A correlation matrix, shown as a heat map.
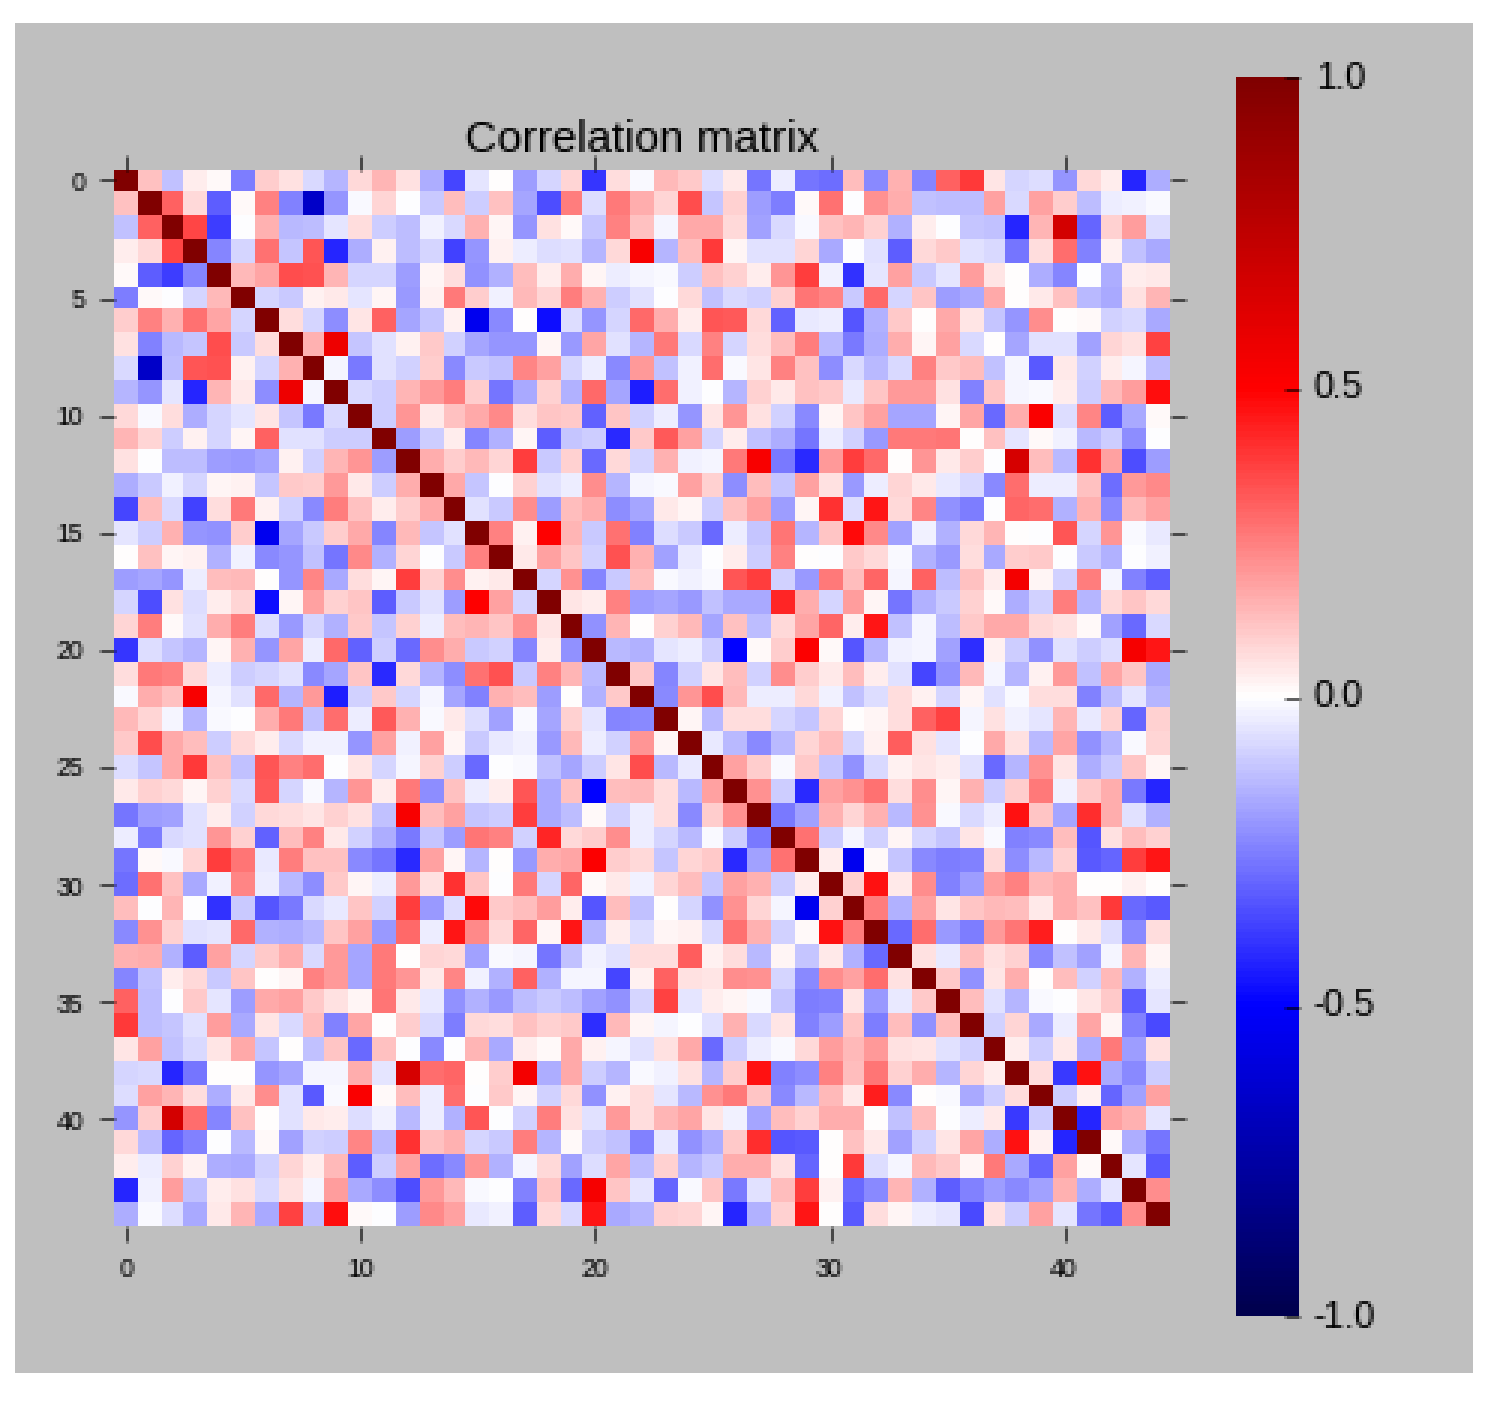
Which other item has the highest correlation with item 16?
21
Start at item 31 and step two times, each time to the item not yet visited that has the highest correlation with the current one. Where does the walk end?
18
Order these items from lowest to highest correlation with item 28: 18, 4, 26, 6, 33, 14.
6, 14, 26, 33, 4, 18
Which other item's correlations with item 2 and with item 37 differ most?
40
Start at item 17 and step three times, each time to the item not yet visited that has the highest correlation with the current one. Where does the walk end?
27
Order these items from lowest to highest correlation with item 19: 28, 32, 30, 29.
28, 29, 30, 32
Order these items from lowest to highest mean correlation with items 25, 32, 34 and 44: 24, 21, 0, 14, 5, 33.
0, 21, 33, 24, 5, 14
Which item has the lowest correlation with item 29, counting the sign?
31
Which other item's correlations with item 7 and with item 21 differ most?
9
